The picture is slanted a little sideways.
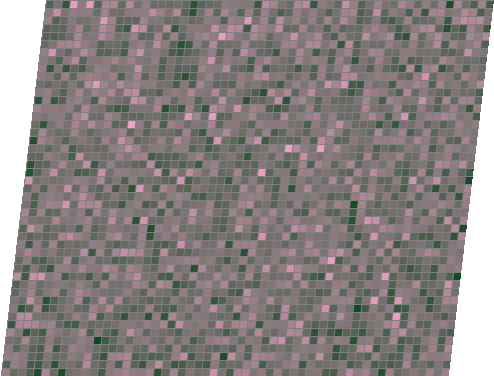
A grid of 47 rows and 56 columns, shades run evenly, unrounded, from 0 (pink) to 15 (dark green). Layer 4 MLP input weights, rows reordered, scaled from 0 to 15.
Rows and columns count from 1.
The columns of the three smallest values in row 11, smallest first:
8, 39, 37
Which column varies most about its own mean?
13
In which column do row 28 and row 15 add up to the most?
15
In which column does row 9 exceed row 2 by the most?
2
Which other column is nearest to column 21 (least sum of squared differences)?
43
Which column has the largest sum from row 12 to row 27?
48
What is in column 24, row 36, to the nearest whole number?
6
